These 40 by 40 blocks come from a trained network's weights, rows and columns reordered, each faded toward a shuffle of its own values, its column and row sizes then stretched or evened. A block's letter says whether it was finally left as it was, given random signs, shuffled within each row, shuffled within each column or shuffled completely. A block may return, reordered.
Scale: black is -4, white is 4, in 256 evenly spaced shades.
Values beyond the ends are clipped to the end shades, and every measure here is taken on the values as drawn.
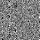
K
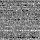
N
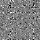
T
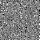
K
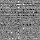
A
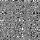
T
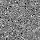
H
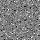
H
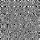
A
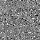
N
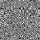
A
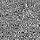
T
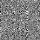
T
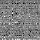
A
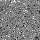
H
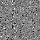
K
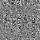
T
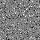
H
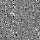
K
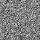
K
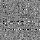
T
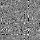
T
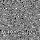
N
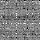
A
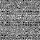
A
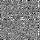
T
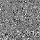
N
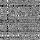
A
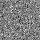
H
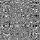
A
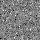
H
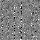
K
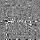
T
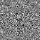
T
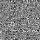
T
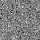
H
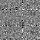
T
